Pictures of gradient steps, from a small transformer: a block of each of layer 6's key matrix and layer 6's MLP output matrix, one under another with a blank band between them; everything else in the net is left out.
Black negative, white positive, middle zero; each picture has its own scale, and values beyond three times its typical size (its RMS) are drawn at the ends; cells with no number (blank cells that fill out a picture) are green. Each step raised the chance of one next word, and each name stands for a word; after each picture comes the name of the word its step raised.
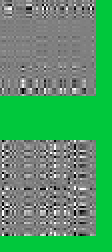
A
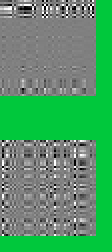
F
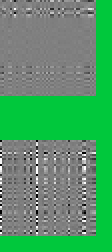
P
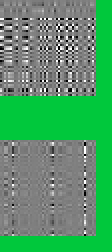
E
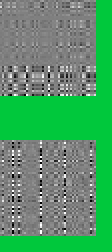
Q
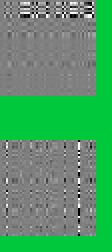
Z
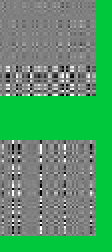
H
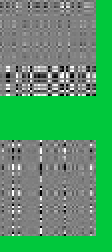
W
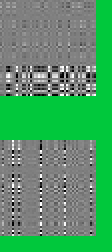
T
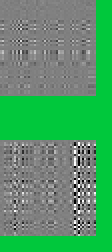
E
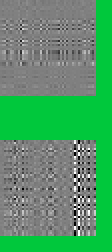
A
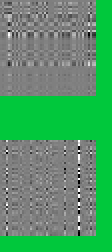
A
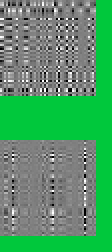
Z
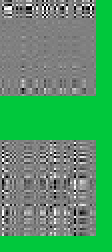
Z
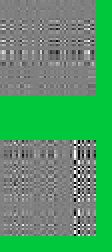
F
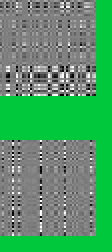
P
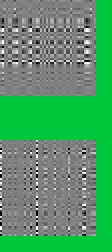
A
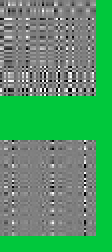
T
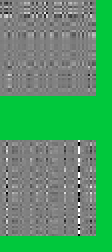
E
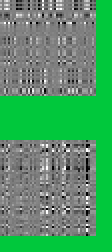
W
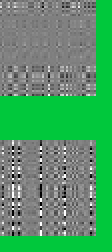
A
